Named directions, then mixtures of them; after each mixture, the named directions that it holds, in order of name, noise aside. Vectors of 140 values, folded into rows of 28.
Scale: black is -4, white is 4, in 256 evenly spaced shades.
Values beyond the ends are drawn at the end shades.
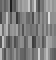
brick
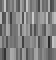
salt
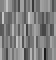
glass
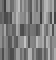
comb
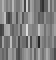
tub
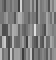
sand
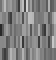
glass, salt, tub.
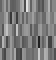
brick, salt, tub.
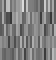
comb, glass, tub.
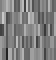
glass, tub.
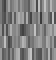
comb, sand.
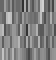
comb, tub.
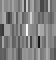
tub.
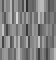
brick, tub.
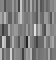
sand, tub.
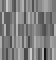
comb, glass.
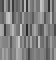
comb, tub.
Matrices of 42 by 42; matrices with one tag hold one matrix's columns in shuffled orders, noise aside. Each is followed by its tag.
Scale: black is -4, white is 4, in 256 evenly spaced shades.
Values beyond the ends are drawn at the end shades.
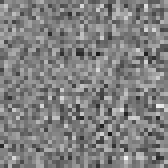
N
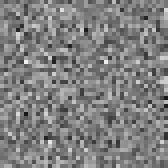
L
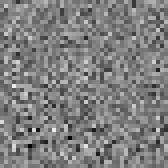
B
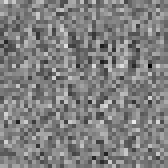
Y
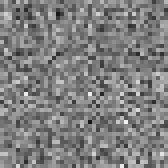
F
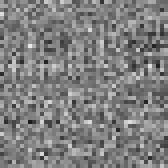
Y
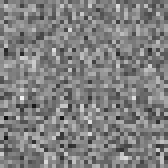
N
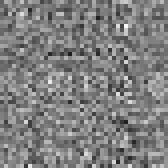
F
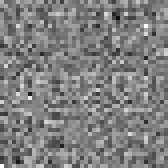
F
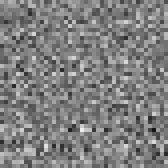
B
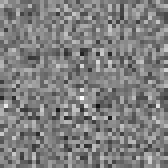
N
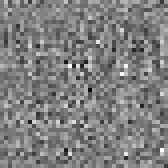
Y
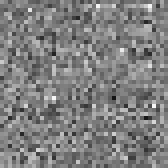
N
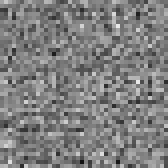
F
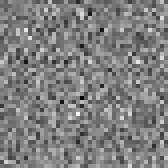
L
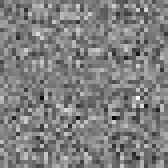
N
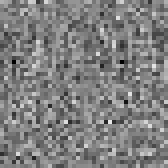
Y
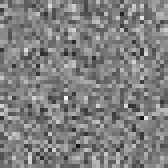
N
